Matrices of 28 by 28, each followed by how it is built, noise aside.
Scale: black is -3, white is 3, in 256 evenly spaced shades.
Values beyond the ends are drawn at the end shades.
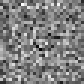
blocks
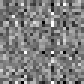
low rank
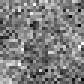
smooth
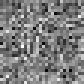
blocks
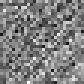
Hankel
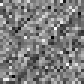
Hankel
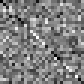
diagonal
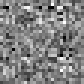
low rank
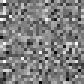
low rank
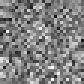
Hankel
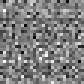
repeating columns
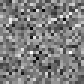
repeating columns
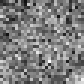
smooth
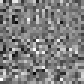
low rank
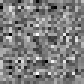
low rank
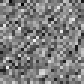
Hankel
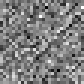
Hankel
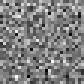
repeating columns
